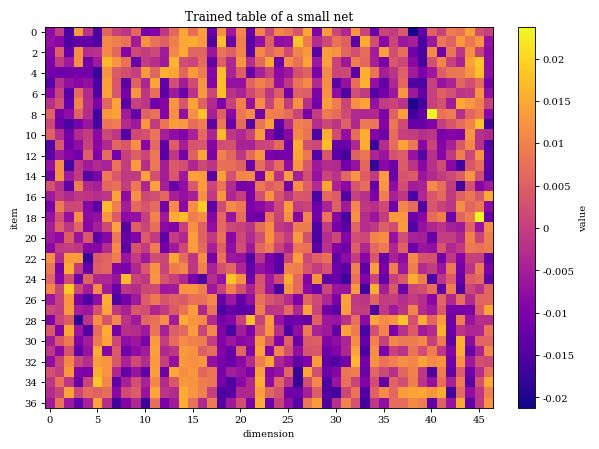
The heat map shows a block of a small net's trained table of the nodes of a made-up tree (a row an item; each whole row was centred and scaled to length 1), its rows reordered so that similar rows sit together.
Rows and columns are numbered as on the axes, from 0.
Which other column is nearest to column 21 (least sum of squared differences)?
4
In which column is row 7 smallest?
38
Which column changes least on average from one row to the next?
44
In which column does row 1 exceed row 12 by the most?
14
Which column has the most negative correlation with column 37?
0
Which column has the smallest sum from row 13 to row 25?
31
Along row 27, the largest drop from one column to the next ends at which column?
18
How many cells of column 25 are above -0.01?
30
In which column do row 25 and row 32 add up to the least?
33
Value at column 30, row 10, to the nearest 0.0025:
0.0025
